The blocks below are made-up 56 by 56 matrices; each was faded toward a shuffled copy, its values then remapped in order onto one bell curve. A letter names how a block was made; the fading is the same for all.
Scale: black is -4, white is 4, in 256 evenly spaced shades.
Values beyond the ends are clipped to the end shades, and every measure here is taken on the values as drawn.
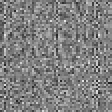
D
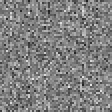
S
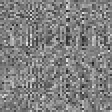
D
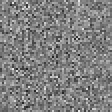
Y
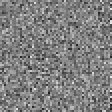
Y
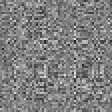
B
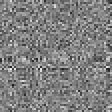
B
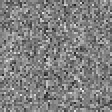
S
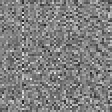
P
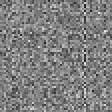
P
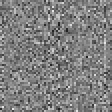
S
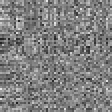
B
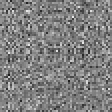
D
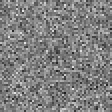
Y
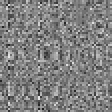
D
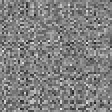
B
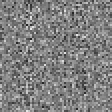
Y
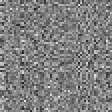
D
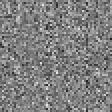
S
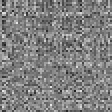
B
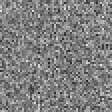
Y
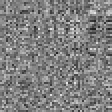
B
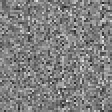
S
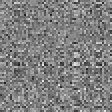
B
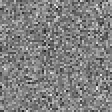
Y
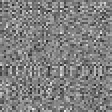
B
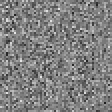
S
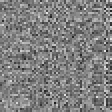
D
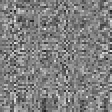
P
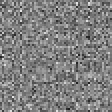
D
